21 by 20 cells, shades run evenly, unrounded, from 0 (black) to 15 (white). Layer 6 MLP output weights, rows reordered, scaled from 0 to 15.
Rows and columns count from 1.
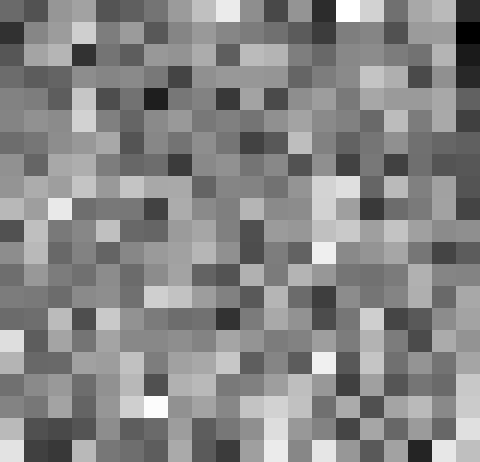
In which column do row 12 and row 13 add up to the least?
19
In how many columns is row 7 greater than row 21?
9
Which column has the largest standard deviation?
20
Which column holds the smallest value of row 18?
15
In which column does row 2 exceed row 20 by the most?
4
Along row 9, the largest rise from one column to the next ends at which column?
17
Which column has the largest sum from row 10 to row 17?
14
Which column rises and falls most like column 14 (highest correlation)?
1
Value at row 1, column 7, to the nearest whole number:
7
